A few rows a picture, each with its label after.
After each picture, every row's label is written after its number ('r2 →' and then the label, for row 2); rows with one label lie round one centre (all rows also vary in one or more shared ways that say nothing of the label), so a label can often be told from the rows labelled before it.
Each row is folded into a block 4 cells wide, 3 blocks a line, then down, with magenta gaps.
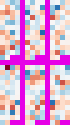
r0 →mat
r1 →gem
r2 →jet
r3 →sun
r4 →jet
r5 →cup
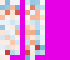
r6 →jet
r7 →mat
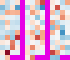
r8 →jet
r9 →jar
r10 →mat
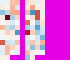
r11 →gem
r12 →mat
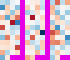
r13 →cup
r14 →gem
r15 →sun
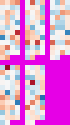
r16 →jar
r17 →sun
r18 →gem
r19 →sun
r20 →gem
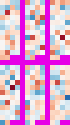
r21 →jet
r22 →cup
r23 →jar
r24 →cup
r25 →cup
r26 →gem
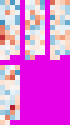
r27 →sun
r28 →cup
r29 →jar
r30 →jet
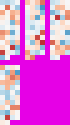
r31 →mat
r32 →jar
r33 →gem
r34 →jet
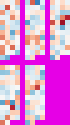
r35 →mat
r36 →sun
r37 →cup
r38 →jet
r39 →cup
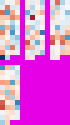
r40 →mat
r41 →gem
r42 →sun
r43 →sun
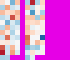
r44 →mat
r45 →sun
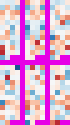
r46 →mat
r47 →jet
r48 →cup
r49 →cup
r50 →sun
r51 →jar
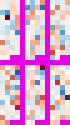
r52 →gem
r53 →jet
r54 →mat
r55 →jar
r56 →jar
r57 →gem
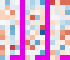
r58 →mat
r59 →gem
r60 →jar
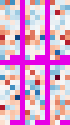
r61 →sun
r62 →sun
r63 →jar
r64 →gem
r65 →mat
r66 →jet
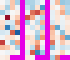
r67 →gem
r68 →jet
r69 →sun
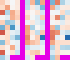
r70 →mat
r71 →sun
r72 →sun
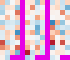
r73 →gem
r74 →mat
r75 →sun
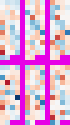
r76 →mat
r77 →gem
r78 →gem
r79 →gem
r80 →sun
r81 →mat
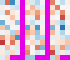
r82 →sun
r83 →mat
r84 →mat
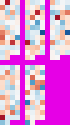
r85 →sun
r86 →gem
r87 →gem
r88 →mat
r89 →cup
